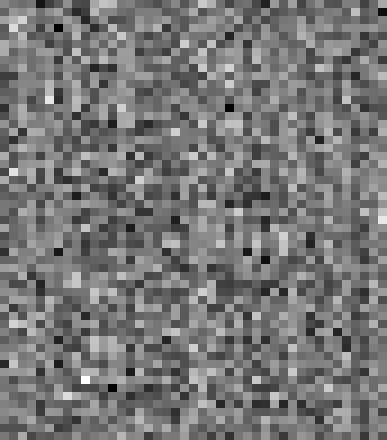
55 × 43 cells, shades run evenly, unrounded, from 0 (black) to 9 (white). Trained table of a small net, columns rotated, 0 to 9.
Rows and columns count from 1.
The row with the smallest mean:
25
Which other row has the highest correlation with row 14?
5
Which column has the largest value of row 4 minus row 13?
2
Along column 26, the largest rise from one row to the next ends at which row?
15
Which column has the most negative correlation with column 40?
43
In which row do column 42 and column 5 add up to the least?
1
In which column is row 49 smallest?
13
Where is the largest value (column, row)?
10, 48
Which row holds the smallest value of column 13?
49
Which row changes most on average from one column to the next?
22
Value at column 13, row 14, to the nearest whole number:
3
